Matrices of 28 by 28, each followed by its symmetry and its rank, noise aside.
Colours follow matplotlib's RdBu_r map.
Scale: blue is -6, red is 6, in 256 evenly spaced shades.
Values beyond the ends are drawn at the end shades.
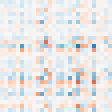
no symmetry, rank two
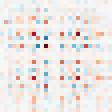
symmetric, rank two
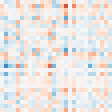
antisymmetric, rank two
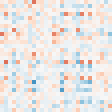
no symmetry, rank four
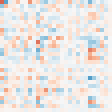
no symmetry, rank three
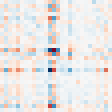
no symmetry, rank two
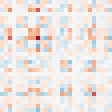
symmetric, rank two
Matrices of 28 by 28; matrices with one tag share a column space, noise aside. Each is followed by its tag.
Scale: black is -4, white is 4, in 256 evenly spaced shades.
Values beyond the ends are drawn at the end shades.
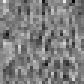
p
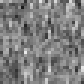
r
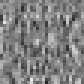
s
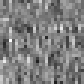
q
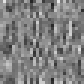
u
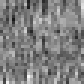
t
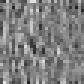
u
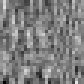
t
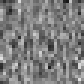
p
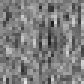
s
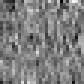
u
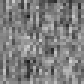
r
